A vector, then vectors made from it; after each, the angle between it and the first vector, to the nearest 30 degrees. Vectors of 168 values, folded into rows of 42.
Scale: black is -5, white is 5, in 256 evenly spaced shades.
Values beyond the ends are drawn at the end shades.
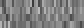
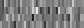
90 degrees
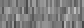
90 degrees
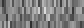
30 degrees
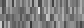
30 degrees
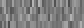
150 degrees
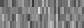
60 degrees
